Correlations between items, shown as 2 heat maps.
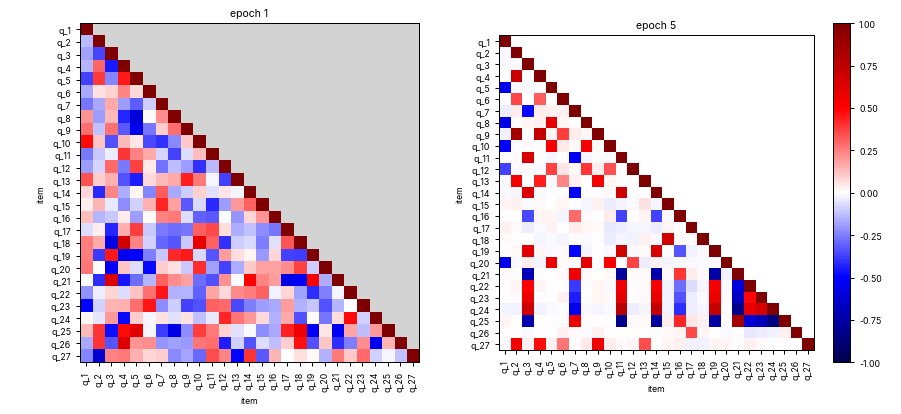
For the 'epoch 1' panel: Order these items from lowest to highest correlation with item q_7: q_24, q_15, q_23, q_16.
q_23, q_24, q_16, q_15
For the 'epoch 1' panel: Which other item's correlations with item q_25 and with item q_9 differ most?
q_5
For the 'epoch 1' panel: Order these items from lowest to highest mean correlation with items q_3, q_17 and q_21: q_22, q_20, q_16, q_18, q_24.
q_18, q_20, q_16, q_22, q_24
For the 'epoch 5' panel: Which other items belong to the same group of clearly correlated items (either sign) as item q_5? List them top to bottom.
q_1, q_8, q_10, q_12, q_20
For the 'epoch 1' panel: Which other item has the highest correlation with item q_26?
q_4
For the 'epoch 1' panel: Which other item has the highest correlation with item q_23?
q_6
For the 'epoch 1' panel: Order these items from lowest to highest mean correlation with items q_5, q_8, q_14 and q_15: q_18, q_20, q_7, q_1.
q_18, q_1, q_20, q_7
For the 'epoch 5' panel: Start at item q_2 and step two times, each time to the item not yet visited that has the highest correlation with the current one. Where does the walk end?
q_4
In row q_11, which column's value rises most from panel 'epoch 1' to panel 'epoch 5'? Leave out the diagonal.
q_19
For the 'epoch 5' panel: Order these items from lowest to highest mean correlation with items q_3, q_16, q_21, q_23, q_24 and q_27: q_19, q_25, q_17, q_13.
q_25, q_17, q_13, q_19
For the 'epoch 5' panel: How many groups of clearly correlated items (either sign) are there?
5
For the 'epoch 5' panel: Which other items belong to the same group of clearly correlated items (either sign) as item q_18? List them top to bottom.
q_15
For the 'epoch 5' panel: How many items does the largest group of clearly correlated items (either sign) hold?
11
